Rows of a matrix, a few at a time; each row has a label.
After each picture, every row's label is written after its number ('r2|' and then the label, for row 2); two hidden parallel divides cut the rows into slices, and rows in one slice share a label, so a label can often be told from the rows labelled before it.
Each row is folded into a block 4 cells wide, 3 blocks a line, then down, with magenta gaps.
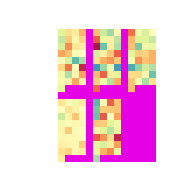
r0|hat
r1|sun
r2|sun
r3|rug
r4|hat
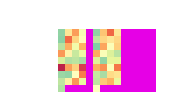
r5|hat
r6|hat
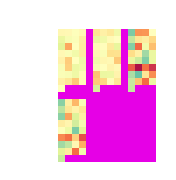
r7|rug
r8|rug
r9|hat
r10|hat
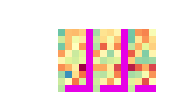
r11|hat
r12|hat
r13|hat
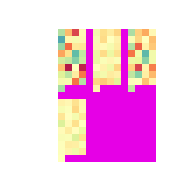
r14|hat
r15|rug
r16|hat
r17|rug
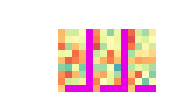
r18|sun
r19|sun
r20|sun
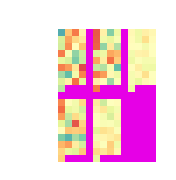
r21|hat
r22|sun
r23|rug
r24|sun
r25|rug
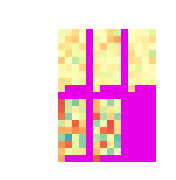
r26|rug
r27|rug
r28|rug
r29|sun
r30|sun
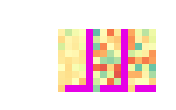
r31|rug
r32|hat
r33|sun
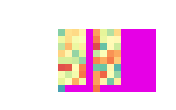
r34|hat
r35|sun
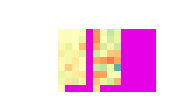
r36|rug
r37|sun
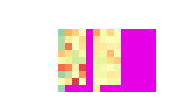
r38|hat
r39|rug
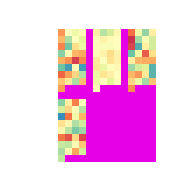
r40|sun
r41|rug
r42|sun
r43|hat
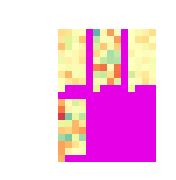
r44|rug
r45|hat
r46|rug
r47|sun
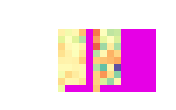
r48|rug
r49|sun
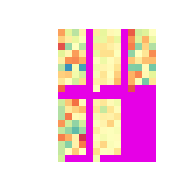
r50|sun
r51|rug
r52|sun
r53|hat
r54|rug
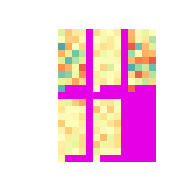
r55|hat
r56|rug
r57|sun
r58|rug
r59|rug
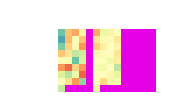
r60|hat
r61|rug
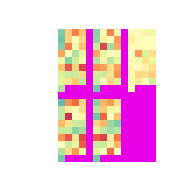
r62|hat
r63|hat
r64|rug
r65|hat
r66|hat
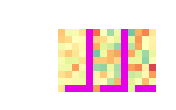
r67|rug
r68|sun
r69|hat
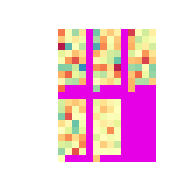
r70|sun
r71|hat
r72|sun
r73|hat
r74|rug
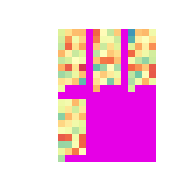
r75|hat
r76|sun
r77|hat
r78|hat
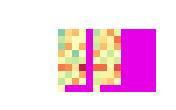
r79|hat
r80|hat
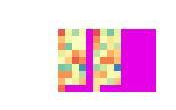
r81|sun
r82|sun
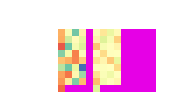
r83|sun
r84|rug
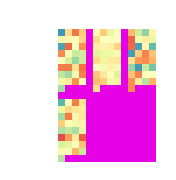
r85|hat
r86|rug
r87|sun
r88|hat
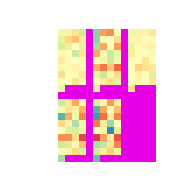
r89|rug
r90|hat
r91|rug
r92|hat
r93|hat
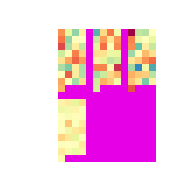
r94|sun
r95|hat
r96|sun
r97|rug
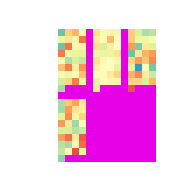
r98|hat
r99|rug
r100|sun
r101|hat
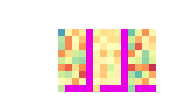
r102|hat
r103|rug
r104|hat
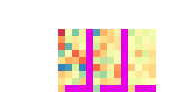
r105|sun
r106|hat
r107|rug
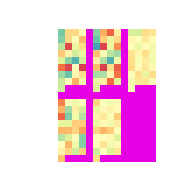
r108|hat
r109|hat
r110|rug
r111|sun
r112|rug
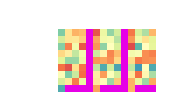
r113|hat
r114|sun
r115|sun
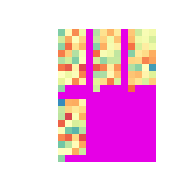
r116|hat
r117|hat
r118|sun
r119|hat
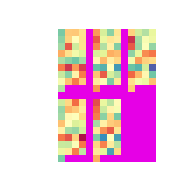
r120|hat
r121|sun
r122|sun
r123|hat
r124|sun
